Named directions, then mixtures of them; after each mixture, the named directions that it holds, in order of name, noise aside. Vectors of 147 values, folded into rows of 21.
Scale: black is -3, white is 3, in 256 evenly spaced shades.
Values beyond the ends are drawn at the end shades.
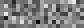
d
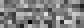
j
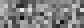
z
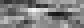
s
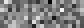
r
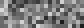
d, r, z.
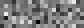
d.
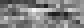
s.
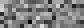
j, r.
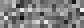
d, j, z.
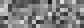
d, r, z.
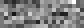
d, j, s.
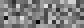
d.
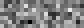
d, j, s.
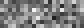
r, s.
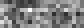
s, z.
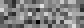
d, j.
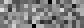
r.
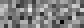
z.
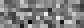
j.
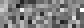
r, z.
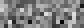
j, z.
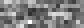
j, s.
